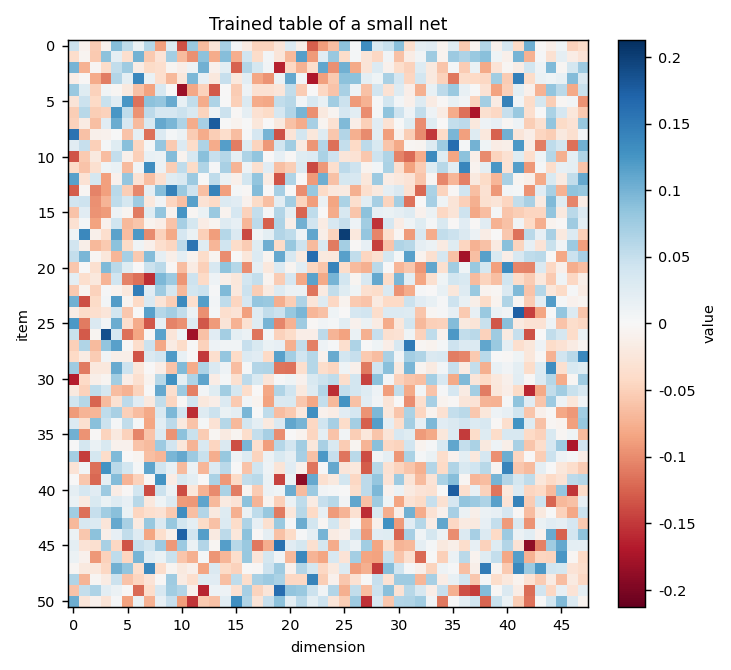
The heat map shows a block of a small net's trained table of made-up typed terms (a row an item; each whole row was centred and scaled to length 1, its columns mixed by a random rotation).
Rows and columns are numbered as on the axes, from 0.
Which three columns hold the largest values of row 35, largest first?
0, 10, 18
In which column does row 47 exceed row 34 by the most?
7
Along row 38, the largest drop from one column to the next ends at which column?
41
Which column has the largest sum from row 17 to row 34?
4
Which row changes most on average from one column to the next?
9
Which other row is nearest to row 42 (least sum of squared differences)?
23
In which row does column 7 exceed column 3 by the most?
47
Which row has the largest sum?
34
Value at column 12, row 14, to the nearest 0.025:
-0.025
